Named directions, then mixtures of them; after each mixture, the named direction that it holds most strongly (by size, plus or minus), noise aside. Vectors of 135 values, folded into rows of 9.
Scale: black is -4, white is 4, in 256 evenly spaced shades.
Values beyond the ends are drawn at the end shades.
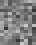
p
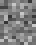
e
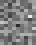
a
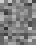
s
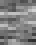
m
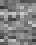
m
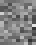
p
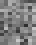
p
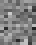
p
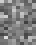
s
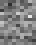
a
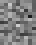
a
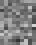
p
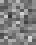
e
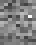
a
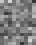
s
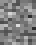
a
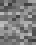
p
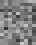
p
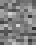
a
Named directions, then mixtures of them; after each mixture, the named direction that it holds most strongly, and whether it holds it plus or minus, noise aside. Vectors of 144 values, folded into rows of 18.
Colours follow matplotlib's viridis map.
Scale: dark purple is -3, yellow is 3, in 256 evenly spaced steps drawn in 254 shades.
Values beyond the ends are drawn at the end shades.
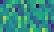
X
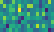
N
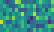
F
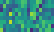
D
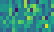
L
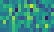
L, plus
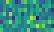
F, minus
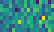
L, plus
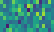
N, plus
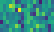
F, minus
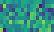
D, plus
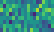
D, minus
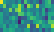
X, minus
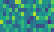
F, plus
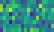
D, minus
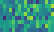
L, plus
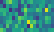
N, minus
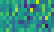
L, minus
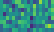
F, plus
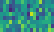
D, plus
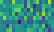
L, minus
